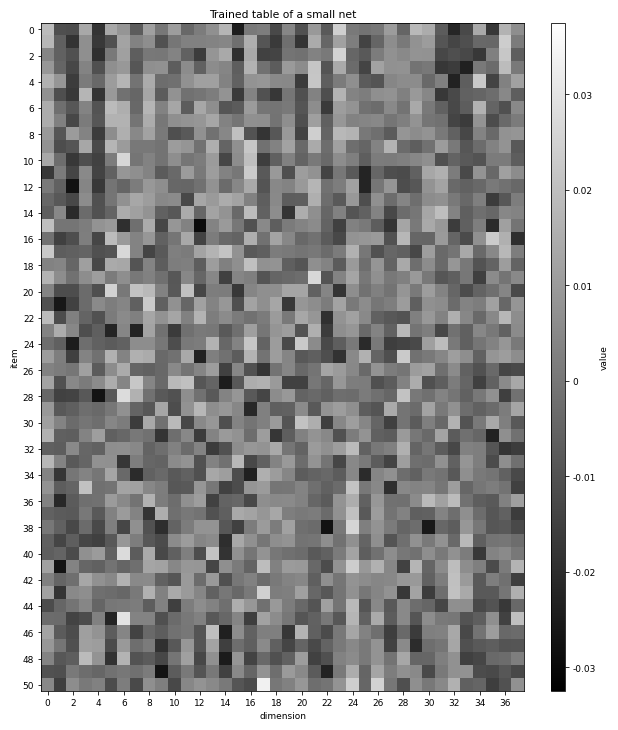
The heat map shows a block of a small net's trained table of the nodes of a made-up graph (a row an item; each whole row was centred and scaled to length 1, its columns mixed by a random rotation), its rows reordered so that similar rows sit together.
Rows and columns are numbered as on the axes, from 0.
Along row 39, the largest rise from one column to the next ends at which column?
15
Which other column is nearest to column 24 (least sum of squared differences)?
26
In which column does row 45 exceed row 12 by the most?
6
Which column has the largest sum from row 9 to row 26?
16
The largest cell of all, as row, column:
50, 17
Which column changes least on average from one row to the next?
33
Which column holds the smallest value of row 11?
25
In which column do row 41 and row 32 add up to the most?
24
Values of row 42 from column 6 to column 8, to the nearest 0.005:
0.015 0.005 0.005
